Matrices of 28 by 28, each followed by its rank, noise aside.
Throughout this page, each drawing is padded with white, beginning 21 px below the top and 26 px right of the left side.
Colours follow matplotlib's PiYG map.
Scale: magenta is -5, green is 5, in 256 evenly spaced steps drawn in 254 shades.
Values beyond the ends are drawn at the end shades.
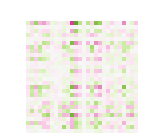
two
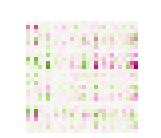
two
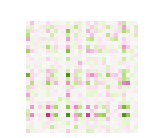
two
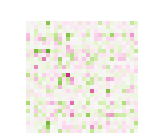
six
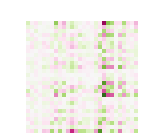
two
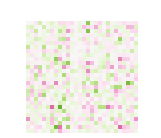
six
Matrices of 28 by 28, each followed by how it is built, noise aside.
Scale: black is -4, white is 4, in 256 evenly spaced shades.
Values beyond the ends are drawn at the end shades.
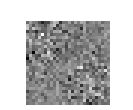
block diagonal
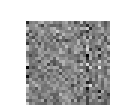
uneven columns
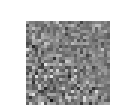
lower triangular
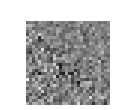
lower triangular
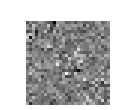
block diagonal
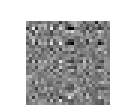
low rank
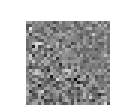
lower triangular
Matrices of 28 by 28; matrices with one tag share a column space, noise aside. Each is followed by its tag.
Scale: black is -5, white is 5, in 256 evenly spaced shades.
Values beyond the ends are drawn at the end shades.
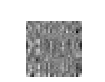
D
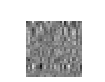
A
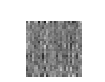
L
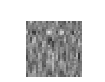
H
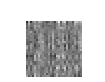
L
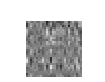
A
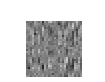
A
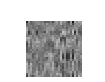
H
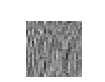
H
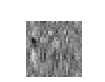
H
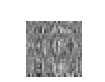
D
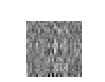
D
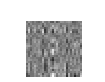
D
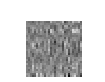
D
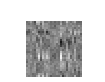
H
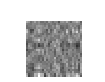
D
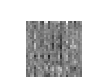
L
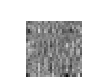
D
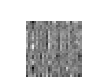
L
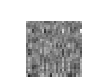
D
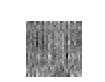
L
